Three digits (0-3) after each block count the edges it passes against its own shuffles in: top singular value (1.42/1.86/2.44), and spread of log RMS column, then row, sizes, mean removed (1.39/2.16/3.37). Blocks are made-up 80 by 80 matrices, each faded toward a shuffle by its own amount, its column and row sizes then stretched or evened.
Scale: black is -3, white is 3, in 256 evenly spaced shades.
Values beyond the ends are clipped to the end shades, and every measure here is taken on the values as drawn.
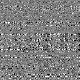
2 0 3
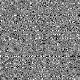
2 0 2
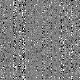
0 3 1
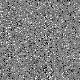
1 1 0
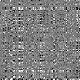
3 2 2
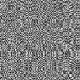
3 2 1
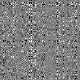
1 3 2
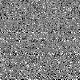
1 0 2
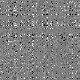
2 2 2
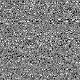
1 0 2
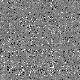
0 1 2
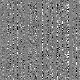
1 3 0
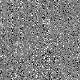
0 2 0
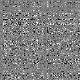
1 2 3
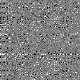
2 1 2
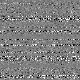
0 0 3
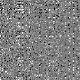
2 2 1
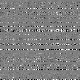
3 1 3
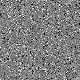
1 1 0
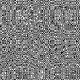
3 1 0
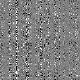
1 3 1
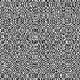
3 0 1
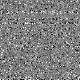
1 0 2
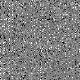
1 2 1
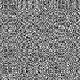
3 0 0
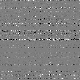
2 1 3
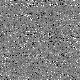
0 0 2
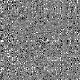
2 2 1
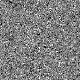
0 1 0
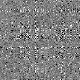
2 2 2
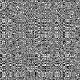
3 2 1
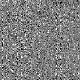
2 2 0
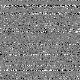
1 0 3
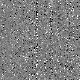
0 2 0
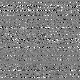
0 0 3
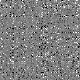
1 2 2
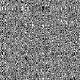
2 2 0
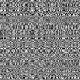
3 0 3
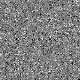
0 1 1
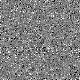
1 1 1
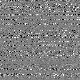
0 0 3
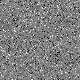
0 1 0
